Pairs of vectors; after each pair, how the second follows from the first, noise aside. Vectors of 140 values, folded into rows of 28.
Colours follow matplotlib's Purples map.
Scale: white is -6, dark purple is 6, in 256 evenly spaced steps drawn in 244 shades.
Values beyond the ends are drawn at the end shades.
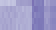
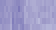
reversed, shrunk.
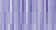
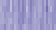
shrunk.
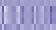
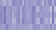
reversed, shrunk.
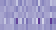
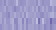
shrunk.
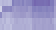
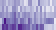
reversed, scaled up.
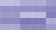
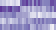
wrapped around, scaled up.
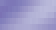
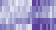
wrapped around, scaled up.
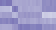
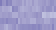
shrunk.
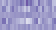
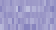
reversed, shrunk.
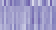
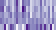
reversed, scaled up.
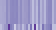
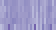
shrunk.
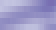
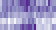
wrapped around, scaled up.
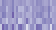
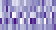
wrapped around, scaled up.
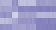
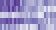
reversed, scaled up.
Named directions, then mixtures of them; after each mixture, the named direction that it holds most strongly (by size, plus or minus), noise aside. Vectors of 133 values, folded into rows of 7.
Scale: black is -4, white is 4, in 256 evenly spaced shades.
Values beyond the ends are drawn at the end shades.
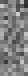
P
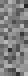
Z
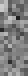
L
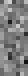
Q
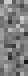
Q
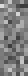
P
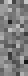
Q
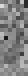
P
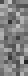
Q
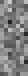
Q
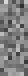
Q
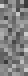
P
